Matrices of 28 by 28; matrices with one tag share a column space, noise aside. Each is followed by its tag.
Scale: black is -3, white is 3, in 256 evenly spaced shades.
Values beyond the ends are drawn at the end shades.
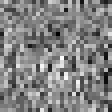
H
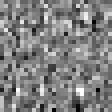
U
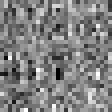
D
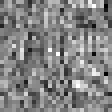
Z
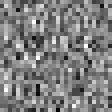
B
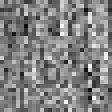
D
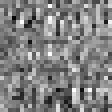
U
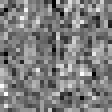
Z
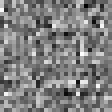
Z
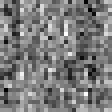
D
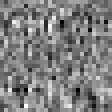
U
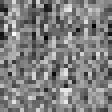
D
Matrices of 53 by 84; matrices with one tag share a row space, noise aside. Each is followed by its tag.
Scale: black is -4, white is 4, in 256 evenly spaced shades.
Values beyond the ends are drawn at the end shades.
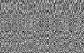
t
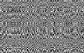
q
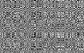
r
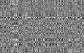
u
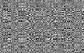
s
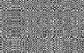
q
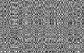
u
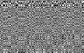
s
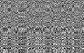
s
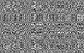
r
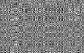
u
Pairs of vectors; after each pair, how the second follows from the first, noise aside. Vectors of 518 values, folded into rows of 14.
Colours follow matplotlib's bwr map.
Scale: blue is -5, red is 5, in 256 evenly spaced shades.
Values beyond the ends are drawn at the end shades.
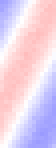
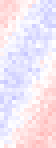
negated, shrunk.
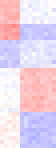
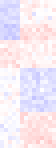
negated, shrunk.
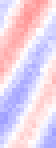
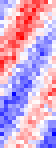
scaled up.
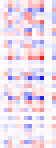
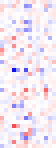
reversed, partly zeroed.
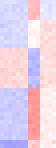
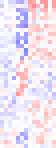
reversed, negated, partly zeroed.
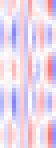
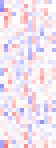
reversed, partly zeroed.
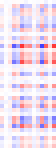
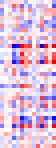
scaled up.
